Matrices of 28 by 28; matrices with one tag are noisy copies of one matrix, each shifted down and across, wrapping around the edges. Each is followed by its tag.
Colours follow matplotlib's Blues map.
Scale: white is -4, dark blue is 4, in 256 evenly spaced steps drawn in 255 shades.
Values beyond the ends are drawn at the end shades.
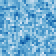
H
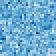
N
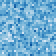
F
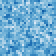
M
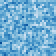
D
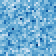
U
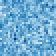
F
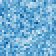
U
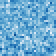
M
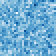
U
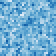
H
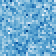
N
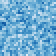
M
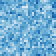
U
